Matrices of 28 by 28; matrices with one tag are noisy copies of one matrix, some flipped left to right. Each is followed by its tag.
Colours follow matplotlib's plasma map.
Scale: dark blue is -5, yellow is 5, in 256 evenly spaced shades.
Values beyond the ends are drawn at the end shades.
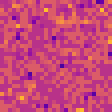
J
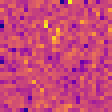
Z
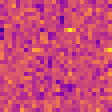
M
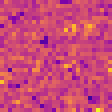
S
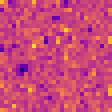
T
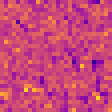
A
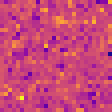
J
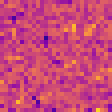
S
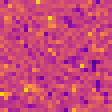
A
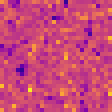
T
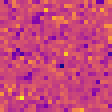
J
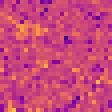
S
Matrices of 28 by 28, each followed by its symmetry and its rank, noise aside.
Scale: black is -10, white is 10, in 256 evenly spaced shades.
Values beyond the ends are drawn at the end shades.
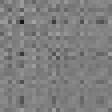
symmetric, rank two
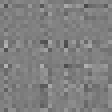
no symmetry, rank two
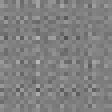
no symmetry, rank two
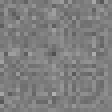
symmetric, rank four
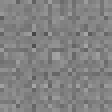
symmetric, rank three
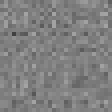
no symmetry, rank four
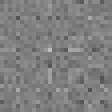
symmetric, rank three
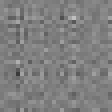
antisymmetric, rank two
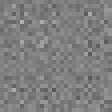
symmetric, rank three
